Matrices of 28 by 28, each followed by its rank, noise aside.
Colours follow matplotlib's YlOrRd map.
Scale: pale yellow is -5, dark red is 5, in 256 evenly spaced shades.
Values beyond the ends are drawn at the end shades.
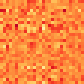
three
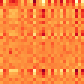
one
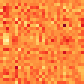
three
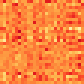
three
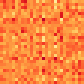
four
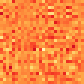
four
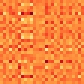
two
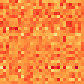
four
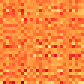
three
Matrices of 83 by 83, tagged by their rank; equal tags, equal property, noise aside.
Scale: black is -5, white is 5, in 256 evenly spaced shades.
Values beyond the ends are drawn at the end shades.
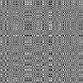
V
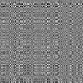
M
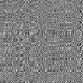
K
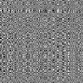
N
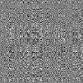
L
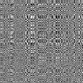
M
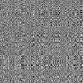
K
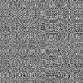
K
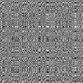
N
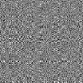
K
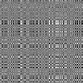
V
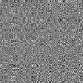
K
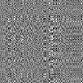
N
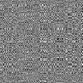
L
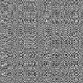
K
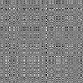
M
